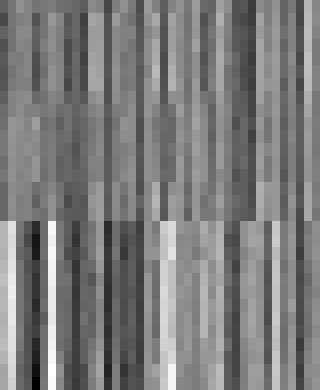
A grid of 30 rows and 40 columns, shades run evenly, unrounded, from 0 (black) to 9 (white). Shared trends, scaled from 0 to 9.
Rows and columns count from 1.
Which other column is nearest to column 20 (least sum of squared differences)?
12
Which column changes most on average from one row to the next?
5
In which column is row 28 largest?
7
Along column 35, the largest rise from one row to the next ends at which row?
18
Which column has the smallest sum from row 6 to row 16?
32
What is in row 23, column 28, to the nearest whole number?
6
